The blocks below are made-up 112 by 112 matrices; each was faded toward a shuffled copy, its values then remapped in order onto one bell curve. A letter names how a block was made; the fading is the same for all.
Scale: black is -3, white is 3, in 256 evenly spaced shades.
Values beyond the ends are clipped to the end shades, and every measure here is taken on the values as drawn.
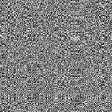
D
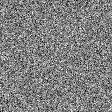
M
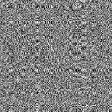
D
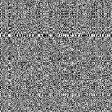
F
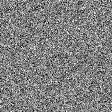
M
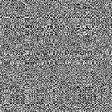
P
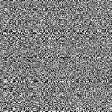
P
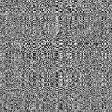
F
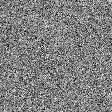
M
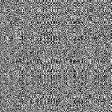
F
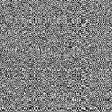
D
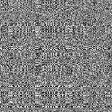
P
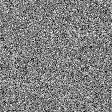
M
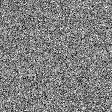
M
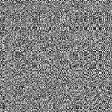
D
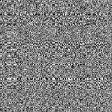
P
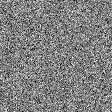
M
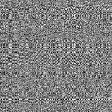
P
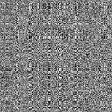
F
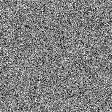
M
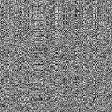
D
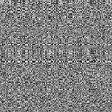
P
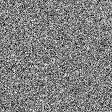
M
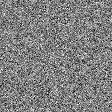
M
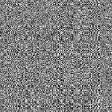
F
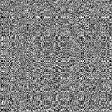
F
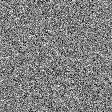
M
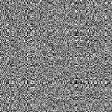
F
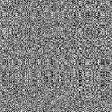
D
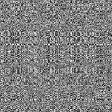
P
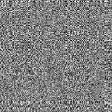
F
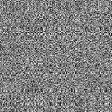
D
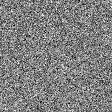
M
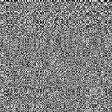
P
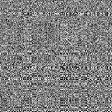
P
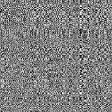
F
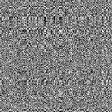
D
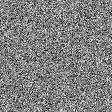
M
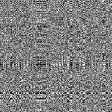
F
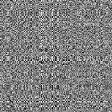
F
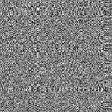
D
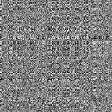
F
